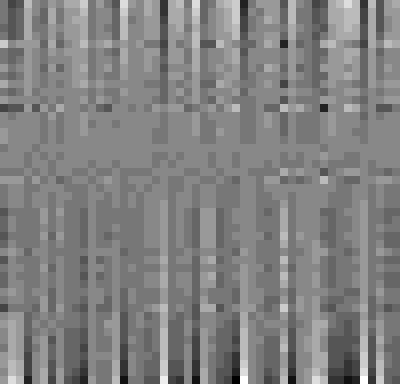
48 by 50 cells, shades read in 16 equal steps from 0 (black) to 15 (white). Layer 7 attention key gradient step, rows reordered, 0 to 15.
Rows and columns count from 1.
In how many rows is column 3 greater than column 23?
19
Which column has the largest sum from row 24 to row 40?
36
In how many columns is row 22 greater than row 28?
15
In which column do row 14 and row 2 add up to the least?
41
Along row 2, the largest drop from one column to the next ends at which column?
31
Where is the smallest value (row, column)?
48, 30
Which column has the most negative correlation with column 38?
14
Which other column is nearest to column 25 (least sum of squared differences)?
11
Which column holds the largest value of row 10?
44
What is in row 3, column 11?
10
